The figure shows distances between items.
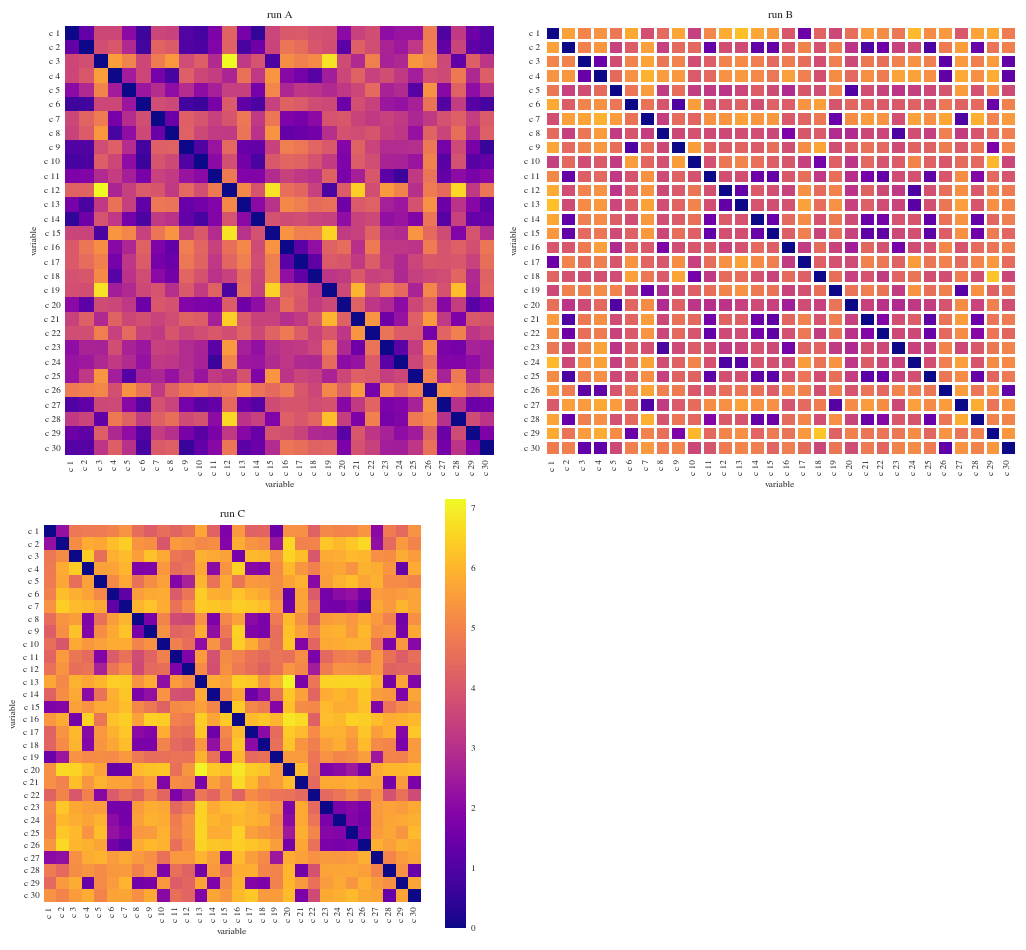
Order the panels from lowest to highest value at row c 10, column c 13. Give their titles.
run A, run C, run B
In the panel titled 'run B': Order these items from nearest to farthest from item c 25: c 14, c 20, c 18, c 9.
c 14, c 20, c 18, c 9
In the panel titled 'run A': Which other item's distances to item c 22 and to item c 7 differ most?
c 16
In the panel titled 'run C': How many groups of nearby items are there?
6
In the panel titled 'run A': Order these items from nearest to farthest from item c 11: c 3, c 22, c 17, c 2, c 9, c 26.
c 2, c 9, c 3, c 17, c 22, c 26
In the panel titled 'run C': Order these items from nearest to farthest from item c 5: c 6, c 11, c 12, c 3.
c 11, c 12, c 3, c 6
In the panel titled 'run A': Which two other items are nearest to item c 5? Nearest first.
c 25, c 14
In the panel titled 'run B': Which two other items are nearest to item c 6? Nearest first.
c 9, c 29
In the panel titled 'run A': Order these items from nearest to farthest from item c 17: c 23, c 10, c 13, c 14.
c 23, c 14, c 10, c 13
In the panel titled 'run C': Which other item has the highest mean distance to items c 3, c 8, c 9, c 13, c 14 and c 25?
c 20
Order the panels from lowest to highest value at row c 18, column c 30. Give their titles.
run B, run A, run C
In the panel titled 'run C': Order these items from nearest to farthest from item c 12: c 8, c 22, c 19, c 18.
c 22, c 8, c 18, c 19
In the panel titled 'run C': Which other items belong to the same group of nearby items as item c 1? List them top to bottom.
c 2, c 15, c 19, c 27
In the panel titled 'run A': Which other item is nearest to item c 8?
c 4
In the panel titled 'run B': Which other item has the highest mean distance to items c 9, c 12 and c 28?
c 1
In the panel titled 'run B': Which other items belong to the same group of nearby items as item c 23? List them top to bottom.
c 8, c 16
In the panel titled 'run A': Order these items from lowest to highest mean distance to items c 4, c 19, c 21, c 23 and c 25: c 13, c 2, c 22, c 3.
c 2, c 13, c 22, c 3
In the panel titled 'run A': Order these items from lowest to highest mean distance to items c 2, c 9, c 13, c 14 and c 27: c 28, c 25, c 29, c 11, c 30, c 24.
c 30, c 29, c 11, c 24, c 25, c 28
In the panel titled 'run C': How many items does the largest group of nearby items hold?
7
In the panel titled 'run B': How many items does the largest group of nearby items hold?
8
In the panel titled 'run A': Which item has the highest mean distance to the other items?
c 26
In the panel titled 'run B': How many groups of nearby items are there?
9
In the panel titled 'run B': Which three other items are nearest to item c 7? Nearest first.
c 27, c 19, c 8
